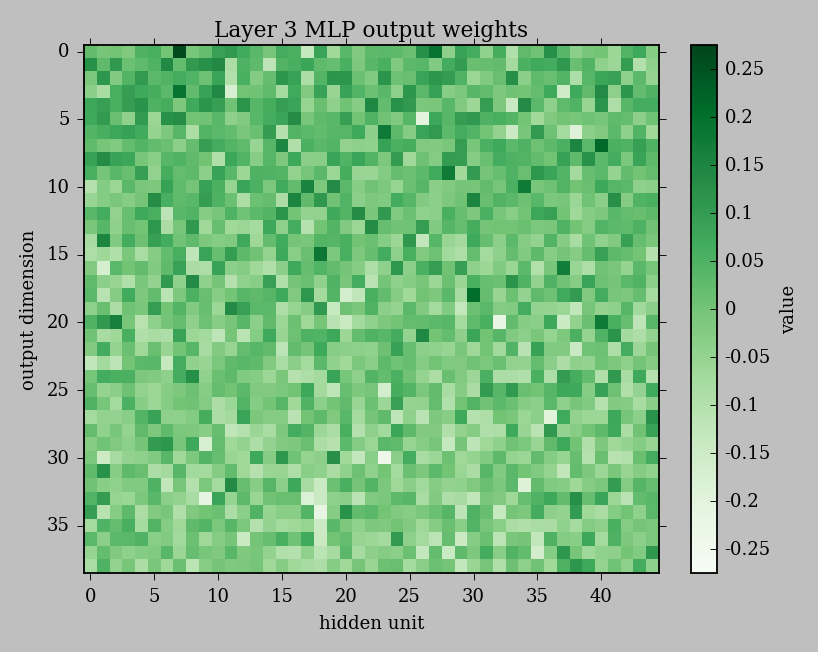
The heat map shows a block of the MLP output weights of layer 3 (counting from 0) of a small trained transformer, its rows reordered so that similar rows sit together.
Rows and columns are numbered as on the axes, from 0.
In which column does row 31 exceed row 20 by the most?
32
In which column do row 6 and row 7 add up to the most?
23
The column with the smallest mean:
21
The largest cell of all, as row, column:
0, 7
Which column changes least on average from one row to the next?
31
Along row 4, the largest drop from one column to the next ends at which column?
41
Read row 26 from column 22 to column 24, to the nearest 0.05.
0 -0.05 0.1
